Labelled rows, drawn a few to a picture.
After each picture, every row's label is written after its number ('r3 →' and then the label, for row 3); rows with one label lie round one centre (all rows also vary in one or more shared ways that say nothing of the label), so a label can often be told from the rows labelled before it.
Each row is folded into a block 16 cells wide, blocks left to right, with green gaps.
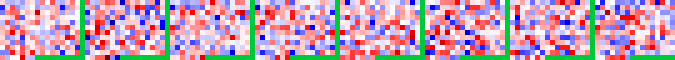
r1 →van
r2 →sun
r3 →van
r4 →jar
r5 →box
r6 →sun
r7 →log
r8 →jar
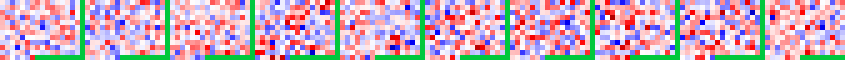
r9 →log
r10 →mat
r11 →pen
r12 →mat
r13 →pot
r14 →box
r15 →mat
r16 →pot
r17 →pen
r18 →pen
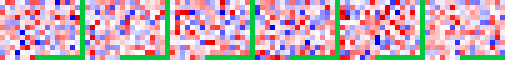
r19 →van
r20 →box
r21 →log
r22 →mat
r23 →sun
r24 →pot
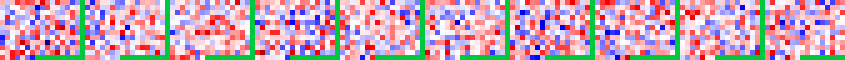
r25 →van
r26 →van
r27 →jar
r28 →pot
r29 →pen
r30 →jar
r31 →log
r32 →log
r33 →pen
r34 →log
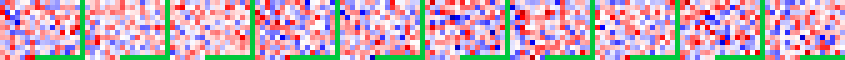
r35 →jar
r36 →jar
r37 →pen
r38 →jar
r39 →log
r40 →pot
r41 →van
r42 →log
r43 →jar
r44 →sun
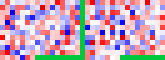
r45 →box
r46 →mat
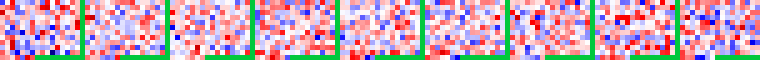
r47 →jar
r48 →log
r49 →pen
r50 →jar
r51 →van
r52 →sun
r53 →mat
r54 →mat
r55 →pot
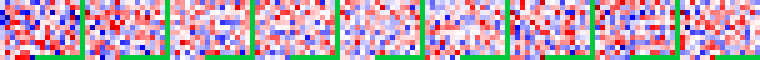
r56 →box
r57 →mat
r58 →pen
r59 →mat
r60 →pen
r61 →van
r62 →sun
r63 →pen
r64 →mat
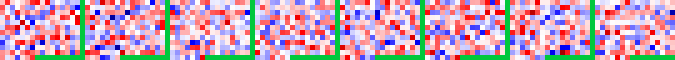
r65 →box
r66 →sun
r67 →van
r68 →jar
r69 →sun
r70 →log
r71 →pot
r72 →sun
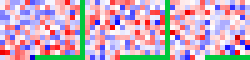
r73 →jar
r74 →jar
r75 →log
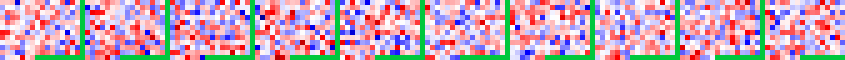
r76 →mat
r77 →box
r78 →box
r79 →box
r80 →sun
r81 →pen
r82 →pen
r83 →jar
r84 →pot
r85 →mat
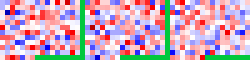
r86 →mat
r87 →pen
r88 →mat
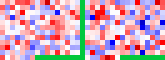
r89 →sun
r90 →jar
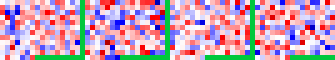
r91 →mat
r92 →log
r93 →jar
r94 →pot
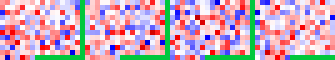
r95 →box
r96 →jar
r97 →sun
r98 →box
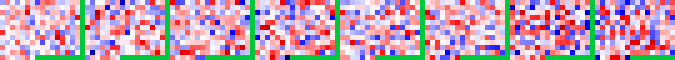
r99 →jar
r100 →jar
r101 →pen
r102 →van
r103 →sun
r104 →pot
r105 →mat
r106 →pen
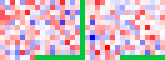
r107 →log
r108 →van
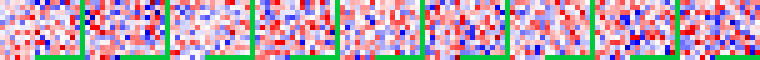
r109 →box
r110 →pot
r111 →mat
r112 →box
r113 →mat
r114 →log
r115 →van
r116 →jar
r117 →pot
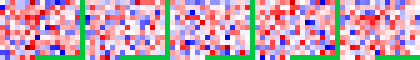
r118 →pen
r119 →mat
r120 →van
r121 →pot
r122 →box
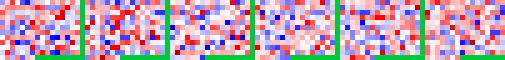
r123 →pen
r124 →pot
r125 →pen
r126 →jar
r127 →mat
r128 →mat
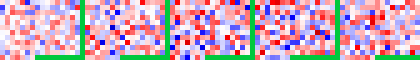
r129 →box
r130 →pot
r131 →sun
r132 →sun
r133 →pot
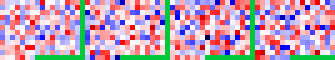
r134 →pot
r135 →log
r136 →sun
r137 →van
